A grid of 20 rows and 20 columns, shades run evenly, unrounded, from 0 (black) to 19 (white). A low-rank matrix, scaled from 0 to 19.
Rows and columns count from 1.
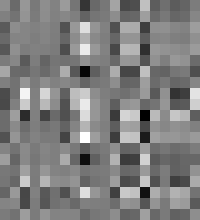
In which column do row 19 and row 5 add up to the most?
9
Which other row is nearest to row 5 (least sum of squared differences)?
3
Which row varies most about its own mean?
11
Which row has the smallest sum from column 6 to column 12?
7
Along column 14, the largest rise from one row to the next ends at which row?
18
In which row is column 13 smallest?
15
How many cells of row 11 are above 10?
9
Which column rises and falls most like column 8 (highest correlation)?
20
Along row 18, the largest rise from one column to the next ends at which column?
16
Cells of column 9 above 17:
3
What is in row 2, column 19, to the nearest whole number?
8
